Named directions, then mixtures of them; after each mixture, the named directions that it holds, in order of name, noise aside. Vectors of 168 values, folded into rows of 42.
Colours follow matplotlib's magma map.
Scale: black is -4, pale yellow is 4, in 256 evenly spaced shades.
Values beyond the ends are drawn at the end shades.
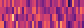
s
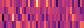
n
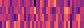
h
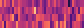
h, s.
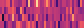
n.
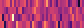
n, s.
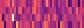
n, s.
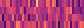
h, n.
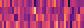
h, s.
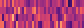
s.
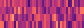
s.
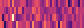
n, s.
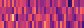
s.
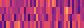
h, n.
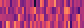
h.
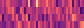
n, s.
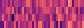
s.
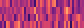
h, n.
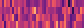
h, s.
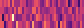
n, s.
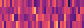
h, s.
